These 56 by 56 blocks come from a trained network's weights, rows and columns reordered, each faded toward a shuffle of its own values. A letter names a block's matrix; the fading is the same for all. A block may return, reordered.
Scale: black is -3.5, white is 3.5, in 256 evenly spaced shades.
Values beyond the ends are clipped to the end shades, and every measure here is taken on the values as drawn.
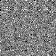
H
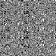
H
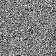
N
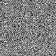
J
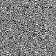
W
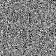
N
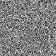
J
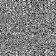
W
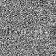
J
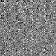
H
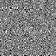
W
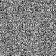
J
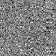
W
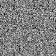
N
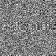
J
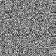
J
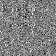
W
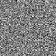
J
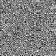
J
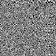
W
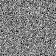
N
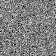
N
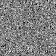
N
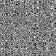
H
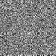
J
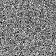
N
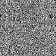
W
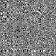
H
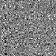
W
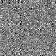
W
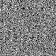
N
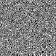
W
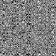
H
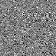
H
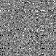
H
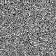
N
